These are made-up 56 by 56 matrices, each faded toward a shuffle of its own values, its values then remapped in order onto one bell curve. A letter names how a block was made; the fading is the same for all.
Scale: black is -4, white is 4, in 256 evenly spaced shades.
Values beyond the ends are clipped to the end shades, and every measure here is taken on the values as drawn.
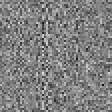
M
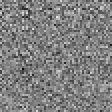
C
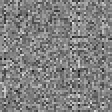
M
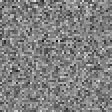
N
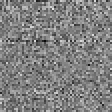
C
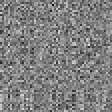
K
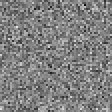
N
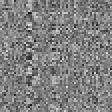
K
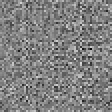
K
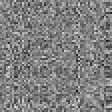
K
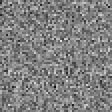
N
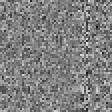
M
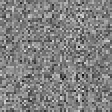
K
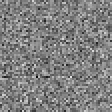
N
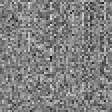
M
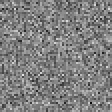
N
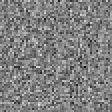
C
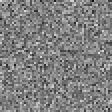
N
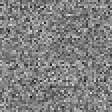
N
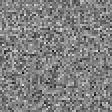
N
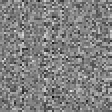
M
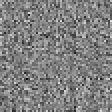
C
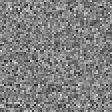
N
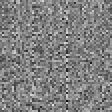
M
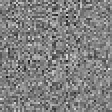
M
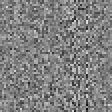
M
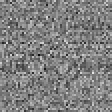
C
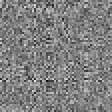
K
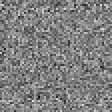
N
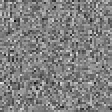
C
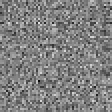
C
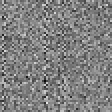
M
